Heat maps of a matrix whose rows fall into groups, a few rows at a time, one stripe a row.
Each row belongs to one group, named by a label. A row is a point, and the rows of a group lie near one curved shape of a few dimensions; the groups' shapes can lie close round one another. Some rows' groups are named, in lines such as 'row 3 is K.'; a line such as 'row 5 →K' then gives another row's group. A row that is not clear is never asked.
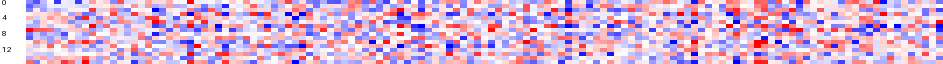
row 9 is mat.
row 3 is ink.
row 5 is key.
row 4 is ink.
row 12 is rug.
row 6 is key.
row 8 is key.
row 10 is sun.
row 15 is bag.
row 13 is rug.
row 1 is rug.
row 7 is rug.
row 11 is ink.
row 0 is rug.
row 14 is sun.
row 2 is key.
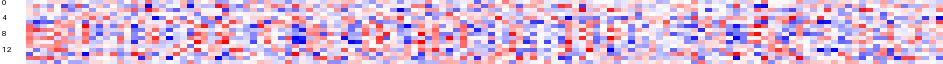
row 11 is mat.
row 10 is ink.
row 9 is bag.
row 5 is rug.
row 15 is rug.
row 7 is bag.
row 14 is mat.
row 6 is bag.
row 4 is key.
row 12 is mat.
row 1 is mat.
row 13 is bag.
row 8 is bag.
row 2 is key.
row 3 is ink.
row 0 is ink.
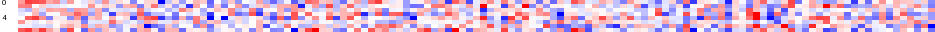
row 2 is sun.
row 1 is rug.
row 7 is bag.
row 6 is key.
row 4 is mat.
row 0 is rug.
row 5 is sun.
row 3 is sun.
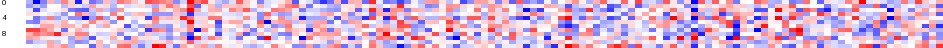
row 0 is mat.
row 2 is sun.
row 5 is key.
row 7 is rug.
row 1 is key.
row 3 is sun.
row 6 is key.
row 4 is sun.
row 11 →key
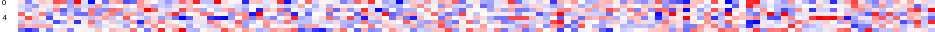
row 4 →rug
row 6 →rug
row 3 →sun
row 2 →key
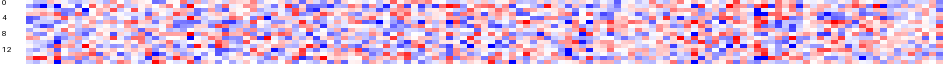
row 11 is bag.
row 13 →sun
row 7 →key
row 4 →sun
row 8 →rug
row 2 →bag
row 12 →rug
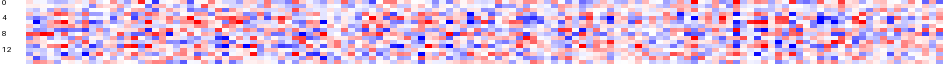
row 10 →sun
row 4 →rug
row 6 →bag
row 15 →mat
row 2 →bag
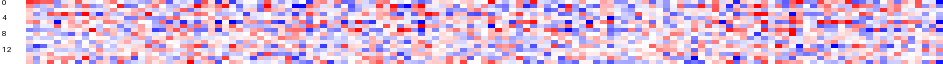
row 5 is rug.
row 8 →bag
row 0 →rug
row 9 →rug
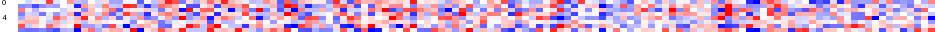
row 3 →bag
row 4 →key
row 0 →mat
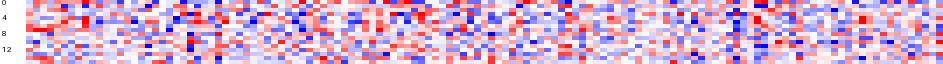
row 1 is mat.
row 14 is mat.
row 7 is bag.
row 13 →mat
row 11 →mat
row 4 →bag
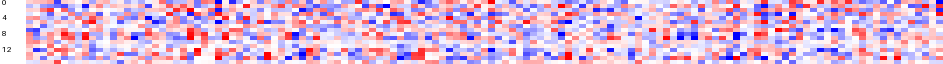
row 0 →rug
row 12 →mat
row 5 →sun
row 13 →ink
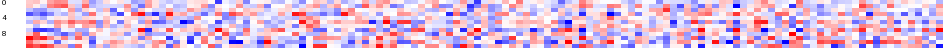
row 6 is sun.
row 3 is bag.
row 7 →mat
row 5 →sun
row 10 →sun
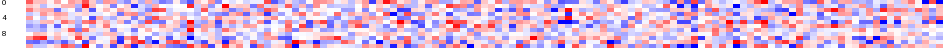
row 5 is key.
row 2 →sun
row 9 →rug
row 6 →rug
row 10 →bag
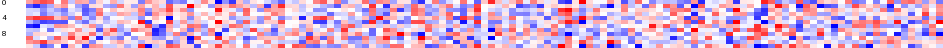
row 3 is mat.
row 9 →bag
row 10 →bag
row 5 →mat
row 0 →mat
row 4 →bag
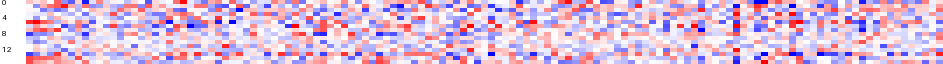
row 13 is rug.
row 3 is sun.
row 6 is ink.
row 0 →mat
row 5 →rug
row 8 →rug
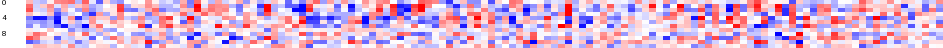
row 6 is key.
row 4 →rug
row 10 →rug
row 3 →sun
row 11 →rug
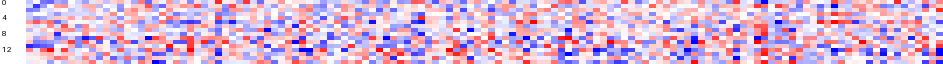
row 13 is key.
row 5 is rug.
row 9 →sun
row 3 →rug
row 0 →mat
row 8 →rug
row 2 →rug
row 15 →key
